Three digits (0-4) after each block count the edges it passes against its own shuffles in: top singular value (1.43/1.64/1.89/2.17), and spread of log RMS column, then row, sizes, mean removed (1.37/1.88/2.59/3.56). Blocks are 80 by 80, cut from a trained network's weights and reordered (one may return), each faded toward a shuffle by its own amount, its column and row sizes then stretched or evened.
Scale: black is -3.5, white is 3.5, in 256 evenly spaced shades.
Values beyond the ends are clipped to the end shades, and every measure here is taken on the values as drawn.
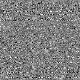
0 0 3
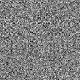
3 0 2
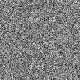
3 0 0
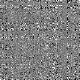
0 3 3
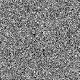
0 1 0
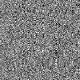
3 2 1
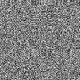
4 0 0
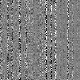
4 4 0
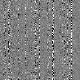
2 4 1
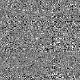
0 2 3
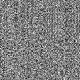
3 0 0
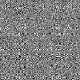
4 2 3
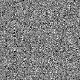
2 2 0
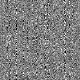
1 3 0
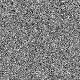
1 0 0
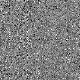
1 2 1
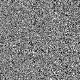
0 1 1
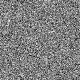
0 0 0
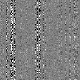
4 4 0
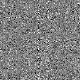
0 3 2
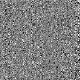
0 3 0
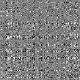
3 3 3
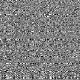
4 1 3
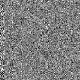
3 2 0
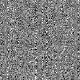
1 3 0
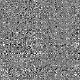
1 3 3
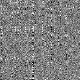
3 3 0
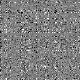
0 3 3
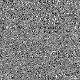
1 1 2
